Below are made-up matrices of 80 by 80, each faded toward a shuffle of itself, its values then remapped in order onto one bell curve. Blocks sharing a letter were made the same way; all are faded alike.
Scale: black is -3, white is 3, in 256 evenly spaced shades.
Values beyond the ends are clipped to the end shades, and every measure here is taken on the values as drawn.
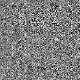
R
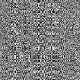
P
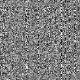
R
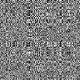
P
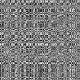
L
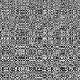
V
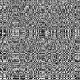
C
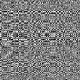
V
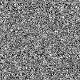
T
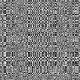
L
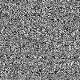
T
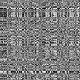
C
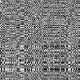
C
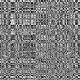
L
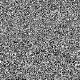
T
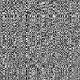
P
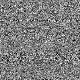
T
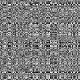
C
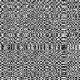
L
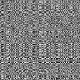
V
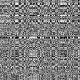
C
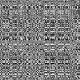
V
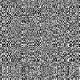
P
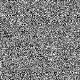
T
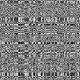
C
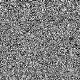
T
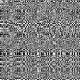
C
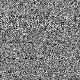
T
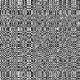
L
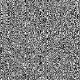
R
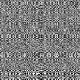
C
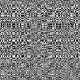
C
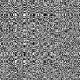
P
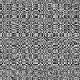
L
